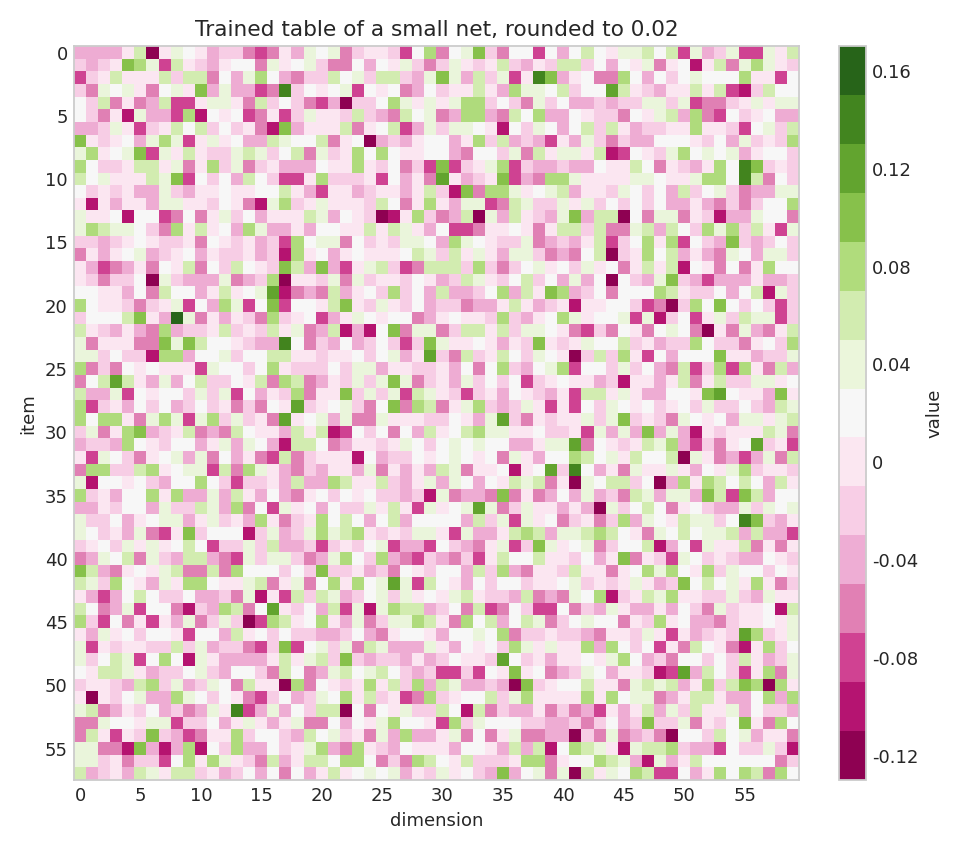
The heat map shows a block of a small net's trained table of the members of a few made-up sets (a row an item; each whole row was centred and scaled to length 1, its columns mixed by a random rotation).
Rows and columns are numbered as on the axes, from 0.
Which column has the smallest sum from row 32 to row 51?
1
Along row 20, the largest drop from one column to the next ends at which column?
17
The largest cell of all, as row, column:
21, 8
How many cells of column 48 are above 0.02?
13
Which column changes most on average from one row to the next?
55
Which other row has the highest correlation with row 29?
48
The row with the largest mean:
42
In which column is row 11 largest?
32
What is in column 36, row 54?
0.04
